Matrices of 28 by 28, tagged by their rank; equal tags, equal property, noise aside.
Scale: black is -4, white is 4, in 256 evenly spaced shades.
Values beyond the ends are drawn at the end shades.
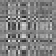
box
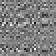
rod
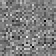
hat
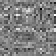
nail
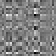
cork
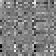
cork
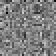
hat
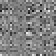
nail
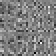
nail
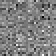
nail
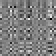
cork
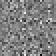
hat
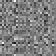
nail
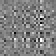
cork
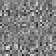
nail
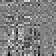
rod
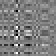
box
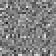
hat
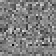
hat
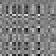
box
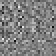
nail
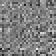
hat
